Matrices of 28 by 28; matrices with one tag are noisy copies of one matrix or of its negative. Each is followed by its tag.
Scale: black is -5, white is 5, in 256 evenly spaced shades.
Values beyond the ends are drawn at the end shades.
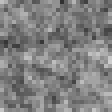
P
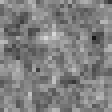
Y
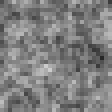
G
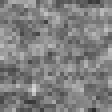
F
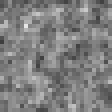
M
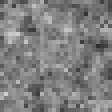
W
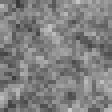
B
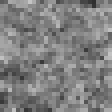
F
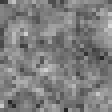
G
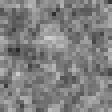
Y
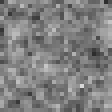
G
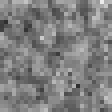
M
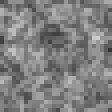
Y
